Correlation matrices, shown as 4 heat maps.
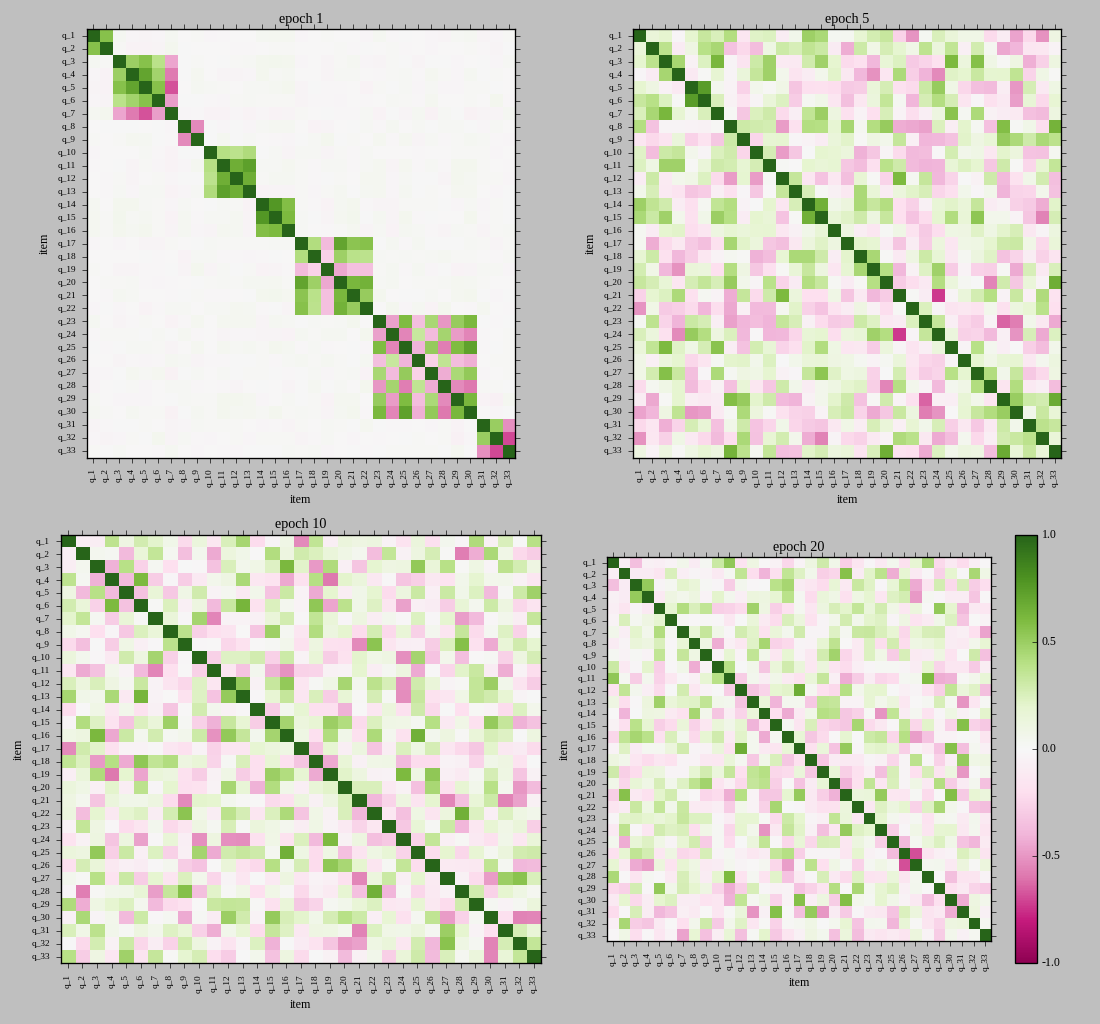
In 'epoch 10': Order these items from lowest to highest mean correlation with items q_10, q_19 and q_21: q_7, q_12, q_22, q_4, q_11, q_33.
q_4, q_22, q_11, q_33, q_12, q_7
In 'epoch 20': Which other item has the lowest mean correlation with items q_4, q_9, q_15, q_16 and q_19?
q_27
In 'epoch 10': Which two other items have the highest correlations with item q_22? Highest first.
q_28, q_9
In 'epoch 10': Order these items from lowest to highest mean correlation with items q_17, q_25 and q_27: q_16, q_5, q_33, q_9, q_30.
q_30, q_9, q_33, q_5, q_16
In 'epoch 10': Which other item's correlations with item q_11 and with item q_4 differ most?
q_6
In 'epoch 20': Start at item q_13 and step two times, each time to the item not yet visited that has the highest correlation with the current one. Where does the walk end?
q_29
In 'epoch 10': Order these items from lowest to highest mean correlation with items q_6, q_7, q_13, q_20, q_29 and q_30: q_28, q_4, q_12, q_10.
q_28, q_10, q_4, q_12
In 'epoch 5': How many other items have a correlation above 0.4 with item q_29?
4
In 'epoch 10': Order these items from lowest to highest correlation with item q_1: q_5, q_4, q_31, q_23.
q_23, q_5, q_31, q_4
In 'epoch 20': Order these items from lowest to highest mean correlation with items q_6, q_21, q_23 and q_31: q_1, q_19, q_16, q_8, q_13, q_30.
q_19, q_1, q_13, q_8, q_30, q_16
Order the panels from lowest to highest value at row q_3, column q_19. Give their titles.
epoch 5, epoch 20, epoch 1, epoch 10
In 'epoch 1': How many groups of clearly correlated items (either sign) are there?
8
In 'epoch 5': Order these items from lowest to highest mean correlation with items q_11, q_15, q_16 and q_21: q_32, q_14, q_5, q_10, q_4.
q_5, q_32, q_10, q_14, q_4
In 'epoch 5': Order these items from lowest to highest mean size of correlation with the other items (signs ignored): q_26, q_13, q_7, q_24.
q_26, q_13, q_7, q_24
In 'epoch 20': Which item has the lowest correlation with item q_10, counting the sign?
q_8
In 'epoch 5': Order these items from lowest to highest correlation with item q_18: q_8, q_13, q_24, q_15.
q_8, q_24, q_15, q_13
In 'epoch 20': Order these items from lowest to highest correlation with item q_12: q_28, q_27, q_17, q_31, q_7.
q_28, q_27, q_31, q_7, q_17
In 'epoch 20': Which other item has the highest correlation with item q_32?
q_2
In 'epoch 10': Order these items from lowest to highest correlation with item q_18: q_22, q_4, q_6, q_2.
q_22, q_2, q_4, q_6
